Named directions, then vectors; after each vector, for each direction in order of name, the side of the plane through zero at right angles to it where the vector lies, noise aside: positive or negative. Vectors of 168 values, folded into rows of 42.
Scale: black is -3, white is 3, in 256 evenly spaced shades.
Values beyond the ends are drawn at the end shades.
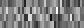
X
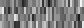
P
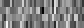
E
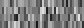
negative, negative, positive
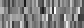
positive, positive, positive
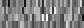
positive, positive, positive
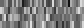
negative, positive, positive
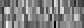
positive, negative, positive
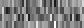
negative, positive, negative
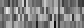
positive, negative, positive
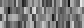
negative, positive, positive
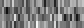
negative, positive, negative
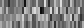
positive, positive, positive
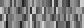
negative, positive, positive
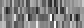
negative, positive, negative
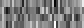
negative, positive, negative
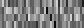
positive, negative, positive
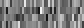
negative, negative, negative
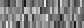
positive, positive, positive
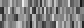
positive, negative, negative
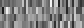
positive, negative, positive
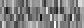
negative, positive, negative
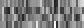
negative, positive, negative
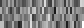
negative, positive, positive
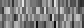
positive, negative, positive
